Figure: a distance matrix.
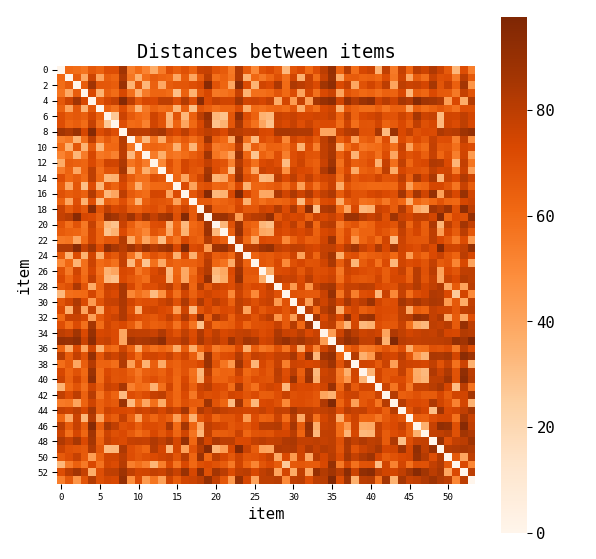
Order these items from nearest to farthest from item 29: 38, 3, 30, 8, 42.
38, 3, 30, 42, 8
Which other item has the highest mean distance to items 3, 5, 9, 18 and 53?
35
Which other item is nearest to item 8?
42
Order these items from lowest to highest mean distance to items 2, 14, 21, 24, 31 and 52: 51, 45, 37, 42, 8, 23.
45, 51, 42, 37, 8, 23
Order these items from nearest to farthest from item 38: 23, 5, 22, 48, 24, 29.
22, 29, 5, 24, 48, 23
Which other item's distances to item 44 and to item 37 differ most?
48
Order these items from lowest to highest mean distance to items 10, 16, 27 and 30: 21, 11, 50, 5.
21, 5, 11, 50
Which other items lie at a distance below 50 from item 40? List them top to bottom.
18, 33, 37, 39, 46, 47
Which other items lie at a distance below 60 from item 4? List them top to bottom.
28, 30, 32, 50, 52
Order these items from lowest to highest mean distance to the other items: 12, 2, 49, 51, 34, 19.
51, 12, 2, 49, 34, 19
